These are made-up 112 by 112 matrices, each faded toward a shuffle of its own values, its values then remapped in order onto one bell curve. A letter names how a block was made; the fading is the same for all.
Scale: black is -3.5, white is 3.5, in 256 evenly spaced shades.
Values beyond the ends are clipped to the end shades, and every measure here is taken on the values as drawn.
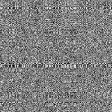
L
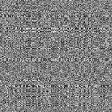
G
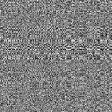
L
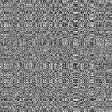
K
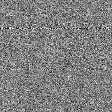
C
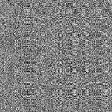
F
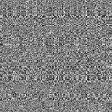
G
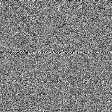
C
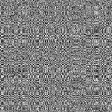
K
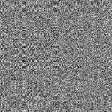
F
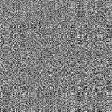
F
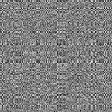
K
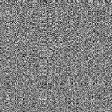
F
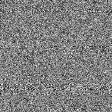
C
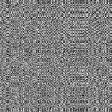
K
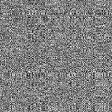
F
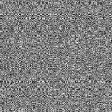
L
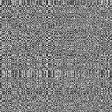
K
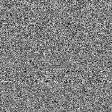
C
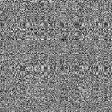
L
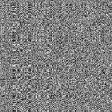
F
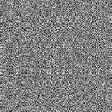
F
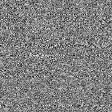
C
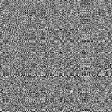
L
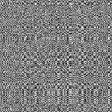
K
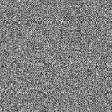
F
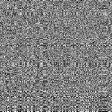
G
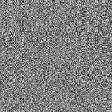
F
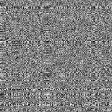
G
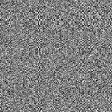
F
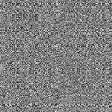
L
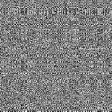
L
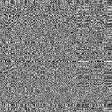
G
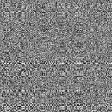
L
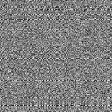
G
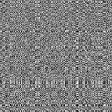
K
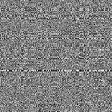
L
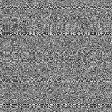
G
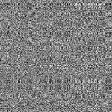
F
